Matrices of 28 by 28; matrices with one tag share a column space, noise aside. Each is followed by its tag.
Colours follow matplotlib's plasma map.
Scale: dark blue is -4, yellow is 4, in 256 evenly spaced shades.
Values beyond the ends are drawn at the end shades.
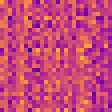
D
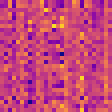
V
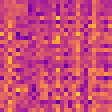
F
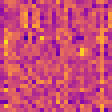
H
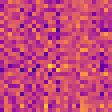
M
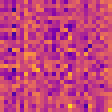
M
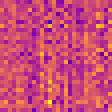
V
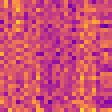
V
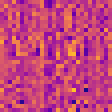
H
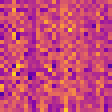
M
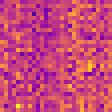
M
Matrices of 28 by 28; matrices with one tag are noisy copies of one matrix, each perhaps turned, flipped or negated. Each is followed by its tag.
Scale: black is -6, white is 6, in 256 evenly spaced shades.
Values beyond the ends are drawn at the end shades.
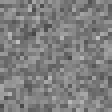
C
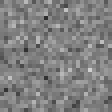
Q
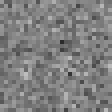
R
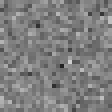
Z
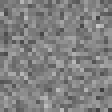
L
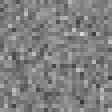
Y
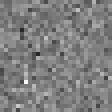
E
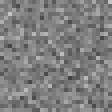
E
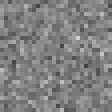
Z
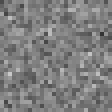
C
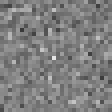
C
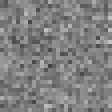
Z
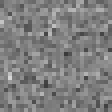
C
